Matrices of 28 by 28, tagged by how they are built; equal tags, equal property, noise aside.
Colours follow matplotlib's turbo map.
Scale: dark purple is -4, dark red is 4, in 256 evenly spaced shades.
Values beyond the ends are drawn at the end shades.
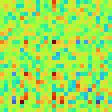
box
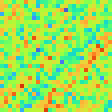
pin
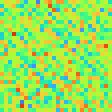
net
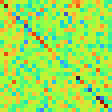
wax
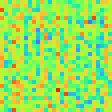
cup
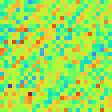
pin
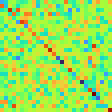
wax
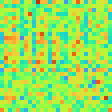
cup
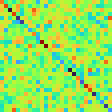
wax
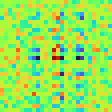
box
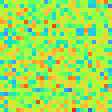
cup
